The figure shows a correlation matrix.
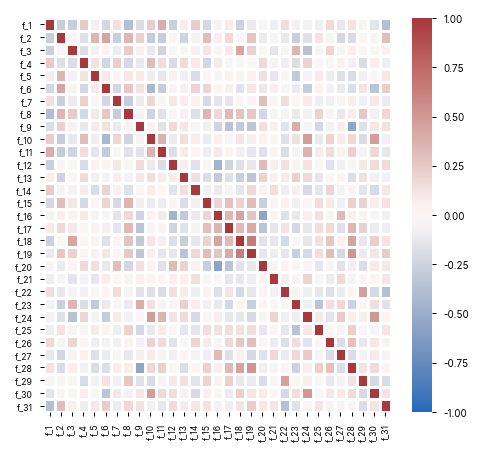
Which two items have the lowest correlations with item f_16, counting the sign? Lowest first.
f_20, f_12
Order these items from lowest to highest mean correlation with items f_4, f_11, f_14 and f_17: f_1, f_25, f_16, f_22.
f_22, f_25, f_16, f_1
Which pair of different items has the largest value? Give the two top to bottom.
f_18, f_19
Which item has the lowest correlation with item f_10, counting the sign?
f_6
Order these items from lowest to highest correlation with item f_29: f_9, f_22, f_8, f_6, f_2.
f_9, f_2, f_6, f_8, f_22
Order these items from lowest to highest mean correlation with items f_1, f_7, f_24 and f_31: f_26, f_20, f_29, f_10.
f_29, f_26, f_20, f_10
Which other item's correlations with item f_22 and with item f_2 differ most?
f_31
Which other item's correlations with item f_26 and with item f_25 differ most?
f_23
